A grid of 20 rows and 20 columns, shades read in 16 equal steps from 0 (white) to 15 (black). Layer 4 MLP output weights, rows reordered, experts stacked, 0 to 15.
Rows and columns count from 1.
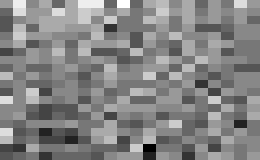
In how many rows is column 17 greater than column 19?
7
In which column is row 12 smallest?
3
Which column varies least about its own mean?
20
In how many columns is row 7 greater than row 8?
10
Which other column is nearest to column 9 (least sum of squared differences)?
18
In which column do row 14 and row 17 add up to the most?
4
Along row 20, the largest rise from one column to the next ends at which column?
12
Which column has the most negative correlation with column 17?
11
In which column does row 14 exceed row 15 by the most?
17
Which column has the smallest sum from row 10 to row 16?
14
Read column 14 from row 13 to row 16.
6 7 8 3
